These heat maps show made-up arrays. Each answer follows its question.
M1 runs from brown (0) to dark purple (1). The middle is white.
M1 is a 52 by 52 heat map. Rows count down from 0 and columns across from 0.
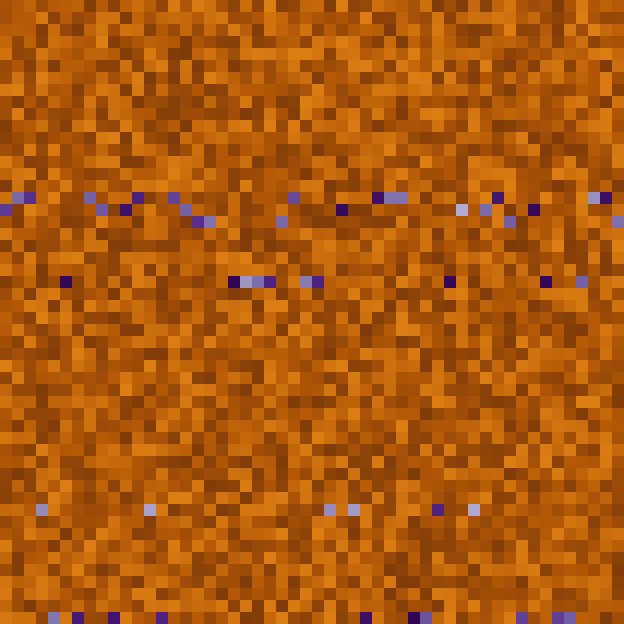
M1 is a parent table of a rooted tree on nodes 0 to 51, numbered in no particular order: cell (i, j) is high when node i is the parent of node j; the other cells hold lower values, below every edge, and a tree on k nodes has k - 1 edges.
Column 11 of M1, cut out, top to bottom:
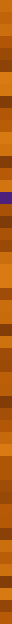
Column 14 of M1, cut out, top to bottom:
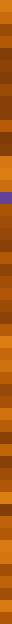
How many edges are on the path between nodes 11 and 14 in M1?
2
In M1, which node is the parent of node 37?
23
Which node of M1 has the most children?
16
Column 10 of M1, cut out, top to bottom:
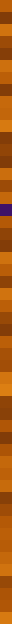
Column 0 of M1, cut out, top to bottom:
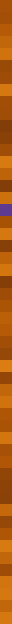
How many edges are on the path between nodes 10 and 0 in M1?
2
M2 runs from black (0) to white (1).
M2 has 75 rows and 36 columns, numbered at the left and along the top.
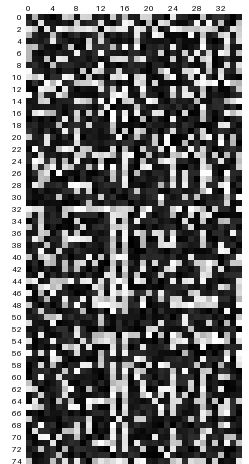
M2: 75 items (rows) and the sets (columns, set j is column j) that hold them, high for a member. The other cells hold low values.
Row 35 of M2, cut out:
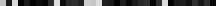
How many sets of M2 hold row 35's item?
7
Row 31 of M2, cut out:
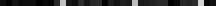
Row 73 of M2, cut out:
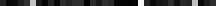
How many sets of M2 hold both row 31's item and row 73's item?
0
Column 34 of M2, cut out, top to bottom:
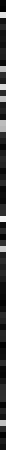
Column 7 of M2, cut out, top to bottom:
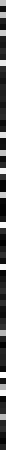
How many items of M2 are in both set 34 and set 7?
1
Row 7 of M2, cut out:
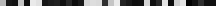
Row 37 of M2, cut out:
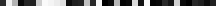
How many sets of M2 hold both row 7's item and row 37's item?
6
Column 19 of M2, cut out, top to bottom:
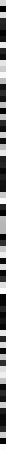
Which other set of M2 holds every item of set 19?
29
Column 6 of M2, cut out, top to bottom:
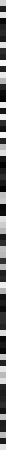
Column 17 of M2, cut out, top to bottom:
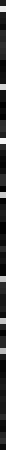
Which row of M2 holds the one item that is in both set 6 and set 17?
32
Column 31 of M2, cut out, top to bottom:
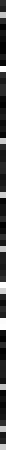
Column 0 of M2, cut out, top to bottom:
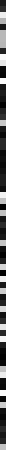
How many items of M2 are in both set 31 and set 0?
5
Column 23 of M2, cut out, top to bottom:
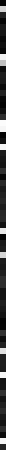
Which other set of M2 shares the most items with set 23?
32
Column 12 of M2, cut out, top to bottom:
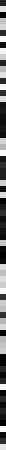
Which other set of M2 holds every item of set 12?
35
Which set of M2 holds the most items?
16
